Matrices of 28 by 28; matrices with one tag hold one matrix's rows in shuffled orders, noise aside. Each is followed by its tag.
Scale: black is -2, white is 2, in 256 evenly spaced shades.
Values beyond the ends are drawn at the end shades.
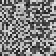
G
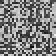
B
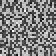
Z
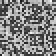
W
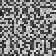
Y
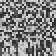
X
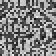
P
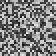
P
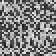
Y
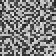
Y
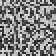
Y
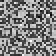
X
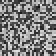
P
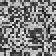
W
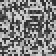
W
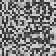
G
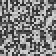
P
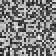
X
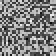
G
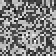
X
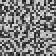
Y
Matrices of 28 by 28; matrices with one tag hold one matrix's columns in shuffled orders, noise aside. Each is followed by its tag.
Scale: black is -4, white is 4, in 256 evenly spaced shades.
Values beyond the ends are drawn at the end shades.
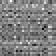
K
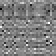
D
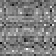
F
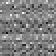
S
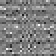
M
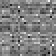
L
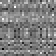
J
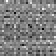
K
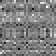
J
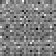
K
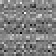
S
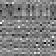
D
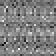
F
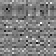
D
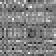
J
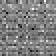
K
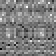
J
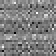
S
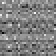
S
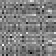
L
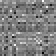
L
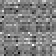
L
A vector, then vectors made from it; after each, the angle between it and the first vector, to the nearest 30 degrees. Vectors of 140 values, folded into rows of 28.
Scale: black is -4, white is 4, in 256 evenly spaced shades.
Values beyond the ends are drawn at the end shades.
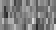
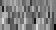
120 degrees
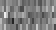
120 degrees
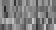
30 degrees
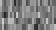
30 degrees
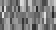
90 degrees
